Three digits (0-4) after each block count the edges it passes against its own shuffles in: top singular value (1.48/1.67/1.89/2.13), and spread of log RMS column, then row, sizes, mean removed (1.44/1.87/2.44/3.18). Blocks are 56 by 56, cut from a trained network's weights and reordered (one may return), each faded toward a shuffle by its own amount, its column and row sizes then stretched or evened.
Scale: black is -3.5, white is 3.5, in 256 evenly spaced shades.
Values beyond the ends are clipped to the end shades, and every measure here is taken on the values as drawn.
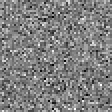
0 1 0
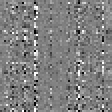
3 4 2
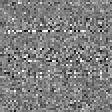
2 1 3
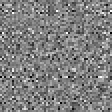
3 1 2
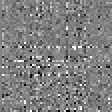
0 3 3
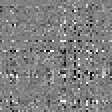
2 3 3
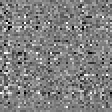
2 2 3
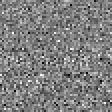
0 0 2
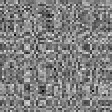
4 0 1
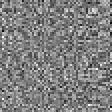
4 2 1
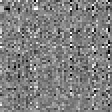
2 3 2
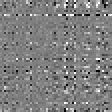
4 3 4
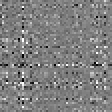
4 3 3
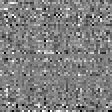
1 1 4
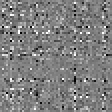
2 3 3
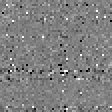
0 1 2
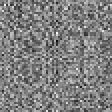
4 1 0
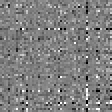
4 3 3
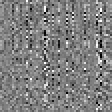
3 4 0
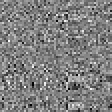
3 1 2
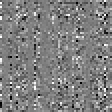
1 4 2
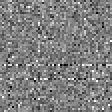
1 1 1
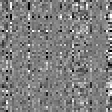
4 4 2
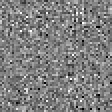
0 2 1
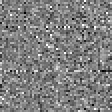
1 1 0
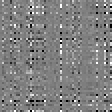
4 4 3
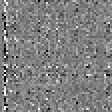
3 3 1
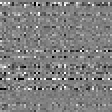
3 1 4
